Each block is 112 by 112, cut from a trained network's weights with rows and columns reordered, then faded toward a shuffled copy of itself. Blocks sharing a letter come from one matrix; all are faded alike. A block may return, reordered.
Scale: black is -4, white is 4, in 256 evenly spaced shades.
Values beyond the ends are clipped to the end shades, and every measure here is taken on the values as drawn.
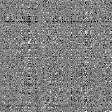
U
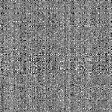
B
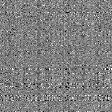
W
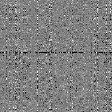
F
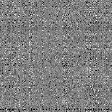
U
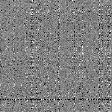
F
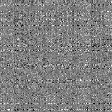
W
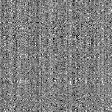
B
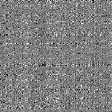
W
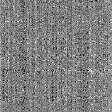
B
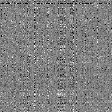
F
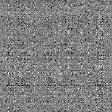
U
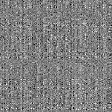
B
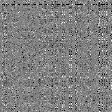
F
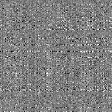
W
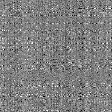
W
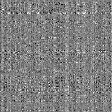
B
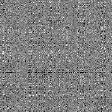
U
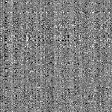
B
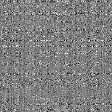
W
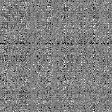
U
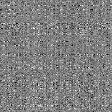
W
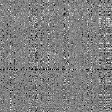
F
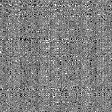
W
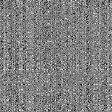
B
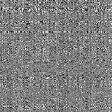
W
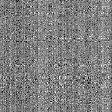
B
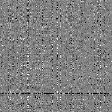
F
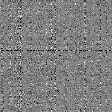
F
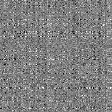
W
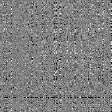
F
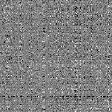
U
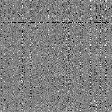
F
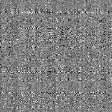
W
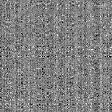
B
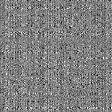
B
